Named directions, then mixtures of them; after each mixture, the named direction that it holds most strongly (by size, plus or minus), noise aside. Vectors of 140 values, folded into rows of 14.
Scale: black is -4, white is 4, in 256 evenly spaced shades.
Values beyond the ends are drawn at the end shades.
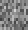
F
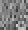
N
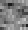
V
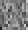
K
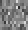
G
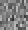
N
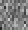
F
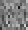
K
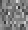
G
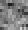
V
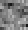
V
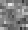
V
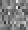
G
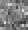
V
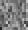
K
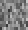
K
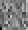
K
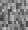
F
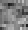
V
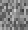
F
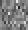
G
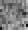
V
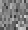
N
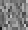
K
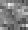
V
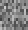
F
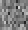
G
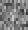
F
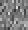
F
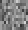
G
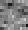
V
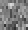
N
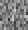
F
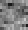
V
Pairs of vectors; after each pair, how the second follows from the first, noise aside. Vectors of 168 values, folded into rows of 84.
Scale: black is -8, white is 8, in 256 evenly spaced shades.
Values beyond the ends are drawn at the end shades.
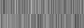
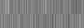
reversed, negated, shrunk.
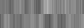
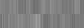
reversed, shrunk.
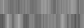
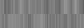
reversed, shrunk.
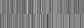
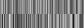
wrapped around, negated, scaled up.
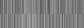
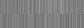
reversed, shrunk.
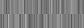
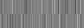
reversed, negated, partly zeroed.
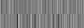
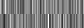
wrapped around, negated, scaled up.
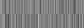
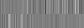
reversed, negated, partly zeroed.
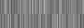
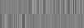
reversed, negated, partly zeroed.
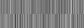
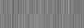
reversed, negated, shrunk.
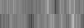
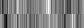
wrapped around, negated, scaled up.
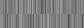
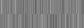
reversed, negated, shrunk.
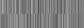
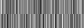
wrapped around, negated, scaled up.
